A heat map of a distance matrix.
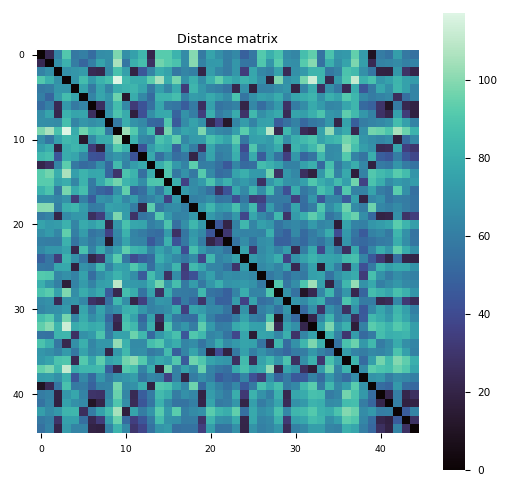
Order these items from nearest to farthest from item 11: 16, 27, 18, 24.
24, 16, 18, 27
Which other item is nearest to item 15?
26
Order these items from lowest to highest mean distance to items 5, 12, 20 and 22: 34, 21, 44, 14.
21, 44, 14, 34
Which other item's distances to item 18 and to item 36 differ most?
12
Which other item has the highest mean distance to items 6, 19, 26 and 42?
9
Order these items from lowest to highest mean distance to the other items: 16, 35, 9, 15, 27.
35, 16, 27, 15, 9
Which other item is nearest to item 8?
22
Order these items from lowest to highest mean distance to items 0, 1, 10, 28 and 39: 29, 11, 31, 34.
29, 31, 11, 34
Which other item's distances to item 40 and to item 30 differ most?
36
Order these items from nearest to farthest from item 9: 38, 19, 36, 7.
38, 36, 7, 19
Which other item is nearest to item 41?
6
